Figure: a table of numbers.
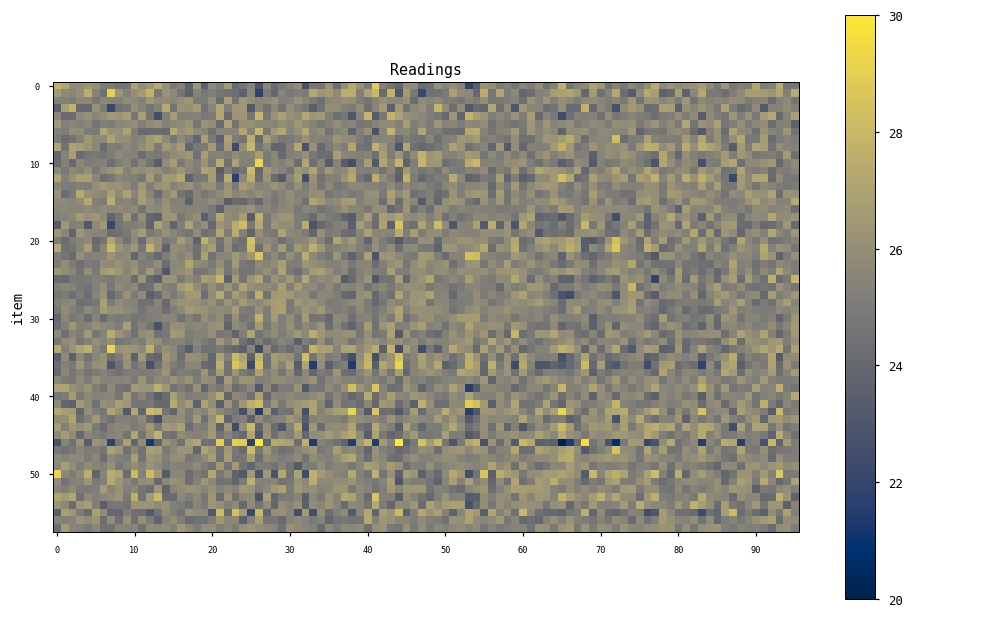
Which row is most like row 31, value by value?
40
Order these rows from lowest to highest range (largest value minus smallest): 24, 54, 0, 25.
24, 54, 25, 0
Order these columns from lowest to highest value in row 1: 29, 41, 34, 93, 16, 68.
68, 16, 29, 34, 93, 41
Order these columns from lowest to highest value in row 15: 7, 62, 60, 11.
60, 62, 11, 7
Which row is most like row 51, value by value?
32
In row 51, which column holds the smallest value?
44
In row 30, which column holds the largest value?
26
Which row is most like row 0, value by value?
39
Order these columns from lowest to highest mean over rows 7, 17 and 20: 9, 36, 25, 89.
89, 9, 36, 25
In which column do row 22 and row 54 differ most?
53
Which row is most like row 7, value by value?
47
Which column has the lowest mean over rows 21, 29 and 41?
14
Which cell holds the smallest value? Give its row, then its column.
46, 65
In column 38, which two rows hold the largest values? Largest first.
42, 39
